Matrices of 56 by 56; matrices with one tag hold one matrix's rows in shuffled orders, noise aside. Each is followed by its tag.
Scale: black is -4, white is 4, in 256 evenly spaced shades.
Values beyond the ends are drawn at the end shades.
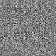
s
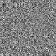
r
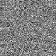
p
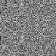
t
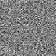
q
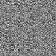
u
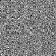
u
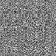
s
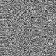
p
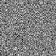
t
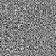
t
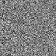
r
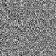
t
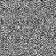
q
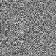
t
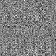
s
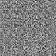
s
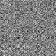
q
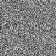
t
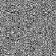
u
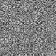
q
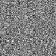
u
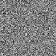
r
